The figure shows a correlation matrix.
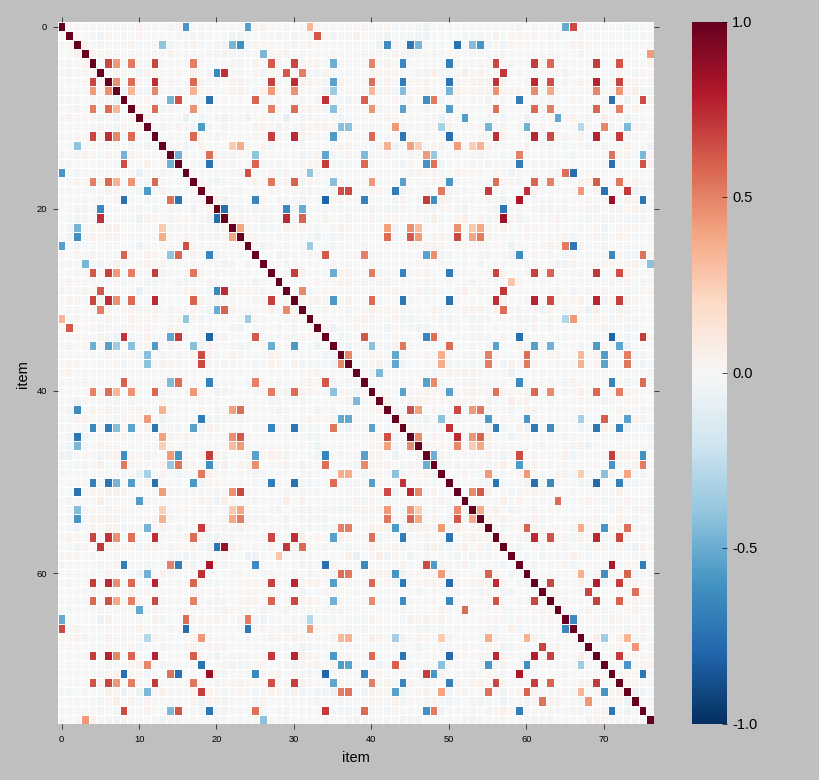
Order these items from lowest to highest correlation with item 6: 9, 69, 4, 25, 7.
25, 7, 9, 4, 69
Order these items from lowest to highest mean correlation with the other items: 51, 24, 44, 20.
44, 20, 24, 51
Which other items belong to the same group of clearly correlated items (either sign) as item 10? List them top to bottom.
52, 64
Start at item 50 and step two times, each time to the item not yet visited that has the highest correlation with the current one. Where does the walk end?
35
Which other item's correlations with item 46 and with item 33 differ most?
1
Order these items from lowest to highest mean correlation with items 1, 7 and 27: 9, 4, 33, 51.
51, 33, 9, 4
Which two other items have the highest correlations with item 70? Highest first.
43, 11
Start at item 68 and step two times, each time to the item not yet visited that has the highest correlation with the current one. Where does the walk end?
74
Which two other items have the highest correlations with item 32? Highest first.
66, 0
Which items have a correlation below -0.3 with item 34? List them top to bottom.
14, 19, 47, 59, 71
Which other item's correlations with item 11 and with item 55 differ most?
18
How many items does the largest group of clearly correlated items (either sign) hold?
17
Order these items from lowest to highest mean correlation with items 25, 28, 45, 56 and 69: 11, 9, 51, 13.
11, 13, 51, 9
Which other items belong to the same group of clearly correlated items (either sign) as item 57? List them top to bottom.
5, 20, 21, 29, 31
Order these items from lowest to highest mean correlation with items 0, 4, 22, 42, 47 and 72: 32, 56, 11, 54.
11, 32, 54, 56
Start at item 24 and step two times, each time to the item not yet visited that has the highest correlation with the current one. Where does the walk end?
65
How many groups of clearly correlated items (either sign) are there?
12
